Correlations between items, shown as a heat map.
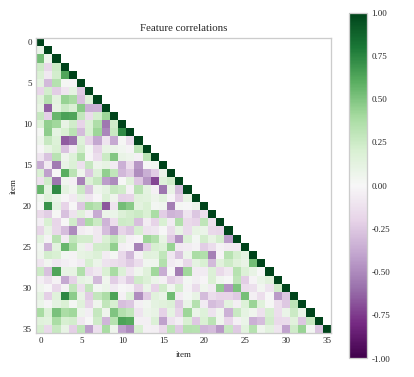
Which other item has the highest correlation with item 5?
8
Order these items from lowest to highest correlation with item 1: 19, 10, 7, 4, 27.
4, 27, 19, 7, 10
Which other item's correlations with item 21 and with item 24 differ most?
26
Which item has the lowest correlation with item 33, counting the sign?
23
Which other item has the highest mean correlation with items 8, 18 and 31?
9
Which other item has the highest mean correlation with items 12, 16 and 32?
35
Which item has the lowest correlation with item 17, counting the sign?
14
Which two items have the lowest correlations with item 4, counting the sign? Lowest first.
12, 23
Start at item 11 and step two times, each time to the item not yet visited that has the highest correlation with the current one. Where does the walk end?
34
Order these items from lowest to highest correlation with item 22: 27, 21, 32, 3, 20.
32, 21, 3, 27, 20
